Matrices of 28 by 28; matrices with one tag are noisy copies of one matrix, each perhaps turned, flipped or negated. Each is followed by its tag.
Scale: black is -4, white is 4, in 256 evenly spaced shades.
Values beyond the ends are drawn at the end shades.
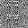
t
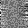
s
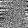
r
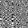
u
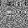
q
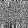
s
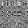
q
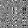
q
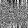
r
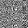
q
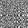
u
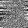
r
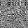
q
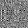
t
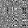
q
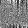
r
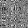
q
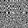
u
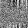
r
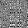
t
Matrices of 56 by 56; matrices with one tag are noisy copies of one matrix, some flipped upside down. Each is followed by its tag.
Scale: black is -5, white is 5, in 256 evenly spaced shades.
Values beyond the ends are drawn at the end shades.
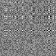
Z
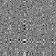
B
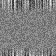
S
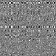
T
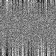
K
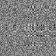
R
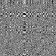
B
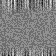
S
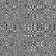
R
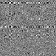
T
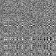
Z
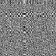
B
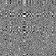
B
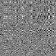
Z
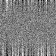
K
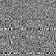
T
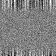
S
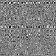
T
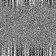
S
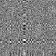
B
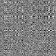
Z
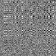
Z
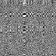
B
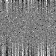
K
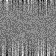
K
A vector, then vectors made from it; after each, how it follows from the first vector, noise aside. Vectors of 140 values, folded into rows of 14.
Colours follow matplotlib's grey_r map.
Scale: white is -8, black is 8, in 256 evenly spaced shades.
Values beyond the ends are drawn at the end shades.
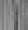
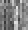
negated, scaled up.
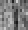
scaled up.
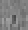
wrapped around, partly zeroed.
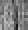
scaled up.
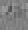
wrapped around, partly zeroed.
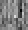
wrapped around, scaled up.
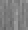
negated, shrunk.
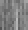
negated.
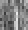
negated, scaled up.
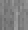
negated, shrunk.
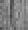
reversed.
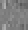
wrapped around, negated, partly zeroed.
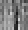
scaled up.
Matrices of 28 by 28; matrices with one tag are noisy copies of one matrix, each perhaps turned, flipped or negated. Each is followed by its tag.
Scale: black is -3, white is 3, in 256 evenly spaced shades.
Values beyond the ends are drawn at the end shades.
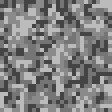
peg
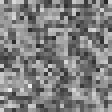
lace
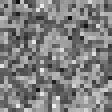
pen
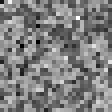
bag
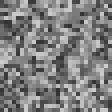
lace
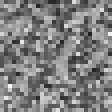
lace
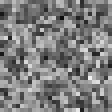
bag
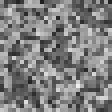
peg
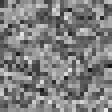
pen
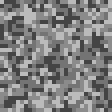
bag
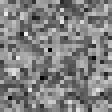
bag
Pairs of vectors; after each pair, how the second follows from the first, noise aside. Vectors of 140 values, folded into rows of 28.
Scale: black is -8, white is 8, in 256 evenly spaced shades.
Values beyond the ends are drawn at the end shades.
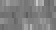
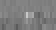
wrapped around, partly zeroed.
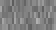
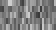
wrapped around, scaled up.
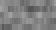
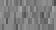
shuffled.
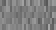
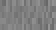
shrunk.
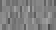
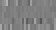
reversed, negated, partly zeroed.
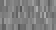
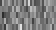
wrapped around, scaled up.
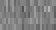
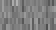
wrapped around.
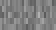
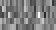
scaled up.
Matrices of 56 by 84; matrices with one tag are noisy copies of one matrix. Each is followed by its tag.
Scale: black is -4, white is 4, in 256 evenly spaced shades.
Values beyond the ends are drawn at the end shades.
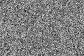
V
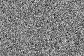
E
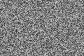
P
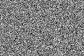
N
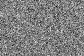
E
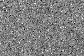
E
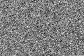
E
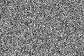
V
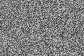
N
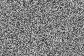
N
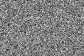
P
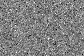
E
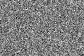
N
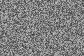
P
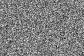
N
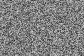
N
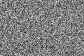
P
